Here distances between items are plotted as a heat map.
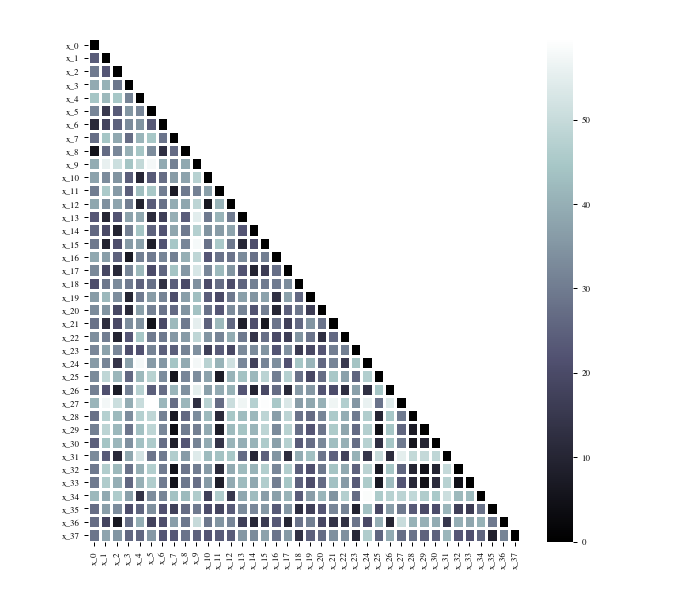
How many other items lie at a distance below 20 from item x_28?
7
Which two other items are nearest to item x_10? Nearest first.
x_12, x_4
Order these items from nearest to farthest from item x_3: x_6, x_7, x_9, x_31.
x_7, x_6, x_31, x_9
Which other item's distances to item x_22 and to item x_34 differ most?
x_24
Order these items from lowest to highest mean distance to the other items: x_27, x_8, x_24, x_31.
x_8, x_31, x_24, x_27
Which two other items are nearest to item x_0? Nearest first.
x_8, x_6
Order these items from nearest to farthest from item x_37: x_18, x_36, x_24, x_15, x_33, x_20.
x_18, x_33, x_20, x_36, x_15, x_24
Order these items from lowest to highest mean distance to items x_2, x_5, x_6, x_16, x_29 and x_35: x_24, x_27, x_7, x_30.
x_7, x_30, x_24, x_27
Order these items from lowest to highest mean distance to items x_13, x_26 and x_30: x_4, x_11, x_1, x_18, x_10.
x_1, x_18, x_11, x_10, x_4
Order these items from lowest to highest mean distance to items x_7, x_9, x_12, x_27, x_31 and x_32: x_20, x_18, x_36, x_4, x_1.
x_18, x_20, x_36, x_4, x_1
